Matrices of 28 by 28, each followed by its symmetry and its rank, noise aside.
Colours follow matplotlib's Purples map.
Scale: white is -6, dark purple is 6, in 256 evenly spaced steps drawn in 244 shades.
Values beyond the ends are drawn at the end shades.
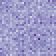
symmetric, rank six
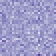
no symmetry, rank five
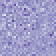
antisymmetric, rank four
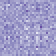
no symmetry, rank five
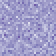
symmetric, rank six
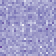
no symmetry, rank six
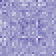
symmetric, rank four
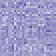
antisymmetric, rank four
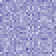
no symmetry, rank four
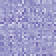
antisymmetric, rank four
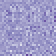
antisymmetric, rank four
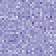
no symmetry, rank four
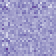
antisymmetric, rank four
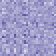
no symmetry, rank four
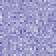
no symmetry, rank five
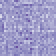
antisymmetric, rank six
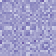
symmetric, rank four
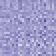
antisymmetric, rank four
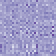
no symmetry, rank four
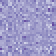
no symmetry, rank five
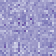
no symmetry, rank four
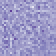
no symmetry, rank five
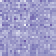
no symmetry, rank four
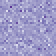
antisymmetric, rank six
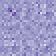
symmetric, rank five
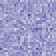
antisymmetric, rank six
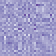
antisymmetric, rank four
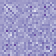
symmetric, rank five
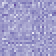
symmetric, rank five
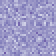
symmetric, rank five
